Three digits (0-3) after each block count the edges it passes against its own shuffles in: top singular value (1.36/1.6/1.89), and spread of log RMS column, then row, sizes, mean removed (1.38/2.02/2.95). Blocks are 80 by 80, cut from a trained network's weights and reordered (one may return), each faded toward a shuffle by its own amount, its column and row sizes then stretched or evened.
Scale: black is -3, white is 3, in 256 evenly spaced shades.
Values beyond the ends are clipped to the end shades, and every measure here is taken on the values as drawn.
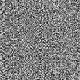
3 1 0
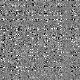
0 2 3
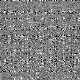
1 1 3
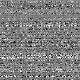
2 1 3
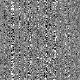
1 3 0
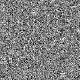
2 1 1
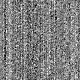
3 2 0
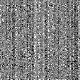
3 2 2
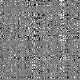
1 3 3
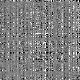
3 3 3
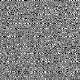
3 1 3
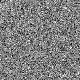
1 0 0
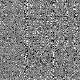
0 2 0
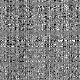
3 1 3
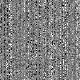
2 3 0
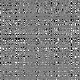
2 3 3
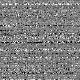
2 0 3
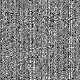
3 2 1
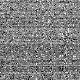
2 2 0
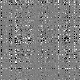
1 3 3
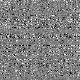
0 0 3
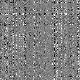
1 3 2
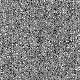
0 0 1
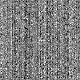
3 2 1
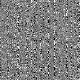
1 3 0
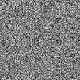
3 1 1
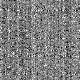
2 0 2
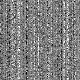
3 3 0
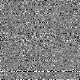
2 1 3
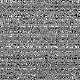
3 2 3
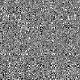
3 2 2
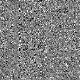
1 2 1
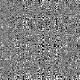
2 3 2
